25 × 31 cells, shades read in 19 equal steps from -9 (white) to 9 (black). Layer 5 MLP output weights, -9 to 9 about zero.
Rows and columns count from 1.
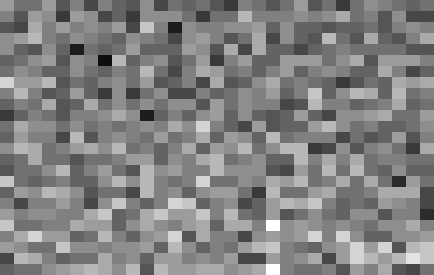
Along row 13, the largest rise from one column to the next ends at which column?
7
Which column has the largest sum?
10
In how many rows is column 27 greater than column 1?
12
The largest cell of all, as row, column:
6, 8
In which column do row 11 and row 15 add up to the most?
1
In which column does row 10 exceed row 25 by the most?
20
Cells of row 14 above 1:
6
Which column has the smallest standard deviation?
4
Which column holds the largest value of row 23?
29
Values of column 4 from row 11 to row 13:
1 -1 0
